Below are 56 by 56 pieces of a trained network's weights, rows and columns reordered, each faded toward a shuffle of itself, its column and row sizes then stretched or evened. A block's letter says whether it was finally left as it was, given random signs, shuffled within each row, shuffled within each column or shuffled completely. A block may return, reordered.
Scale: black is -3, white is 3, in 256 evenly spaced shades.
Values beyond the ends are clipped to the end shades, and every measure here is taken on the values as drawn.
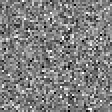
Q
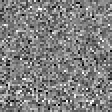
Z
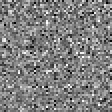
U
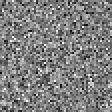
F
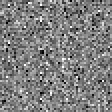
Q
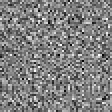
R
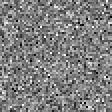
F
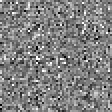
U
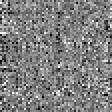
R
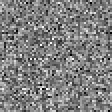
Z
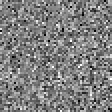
Q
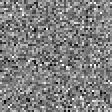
Z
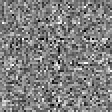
U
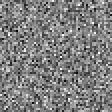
F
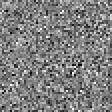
Z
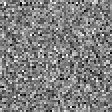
Z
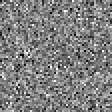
F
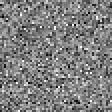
F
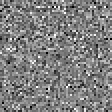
Z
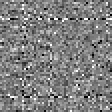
R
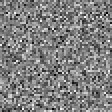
Z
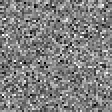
Z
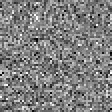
R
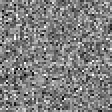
Q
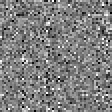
U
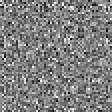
R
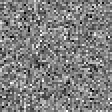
Q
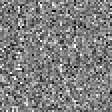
Q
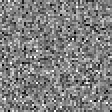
F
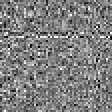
R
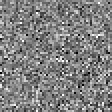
U
